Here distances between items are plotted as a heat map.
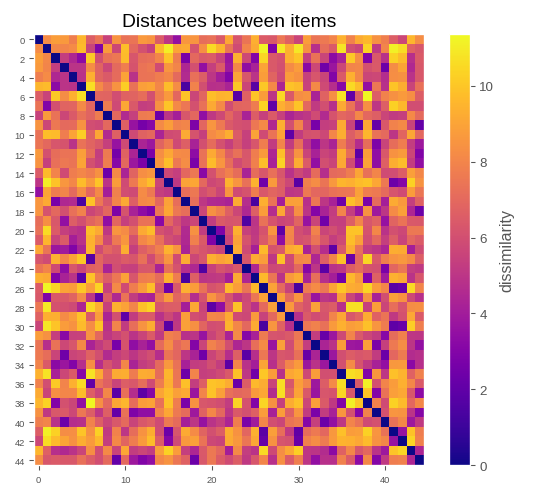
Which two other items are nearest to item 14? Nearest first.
8, 19
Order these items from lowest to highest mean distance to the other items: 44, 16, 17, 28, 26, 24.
24, 44, 17, 16, 28, 26
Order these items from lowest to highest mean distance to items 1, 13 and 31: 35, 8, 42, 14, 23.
23, 8, 14, 35, 42
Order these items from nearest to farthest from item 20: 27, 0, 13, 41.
41, 0, 27, 13
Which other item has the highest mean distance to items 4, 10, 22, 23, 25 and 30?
1
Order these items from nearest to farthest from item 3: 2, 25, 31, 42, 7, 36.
31, 25, 2, 7, 36, 42
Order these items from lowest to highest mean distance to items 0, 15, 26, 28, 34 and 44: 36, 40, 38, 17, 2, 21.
21, 40, 17, 2, 38, 36
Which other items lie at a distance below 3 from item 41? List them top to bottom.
15, 26, 30
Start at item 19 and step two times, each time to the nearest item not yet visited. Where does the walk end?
33
